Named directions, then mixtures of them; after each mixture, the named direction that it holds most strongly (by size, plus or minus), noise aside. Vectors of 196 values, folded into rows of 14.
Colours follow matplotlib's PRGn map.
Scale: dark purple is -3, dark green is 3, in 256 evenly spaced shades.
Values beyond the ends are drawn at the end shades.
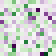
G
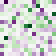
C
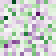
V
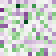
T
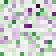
C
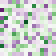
T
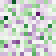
V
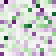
C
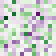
V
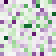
C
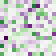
C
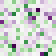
G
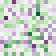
V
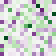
C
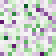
G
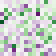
G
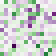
G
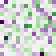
C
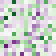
V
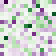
C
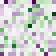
C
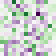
V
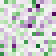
C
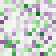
G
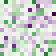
C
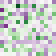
T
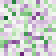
V
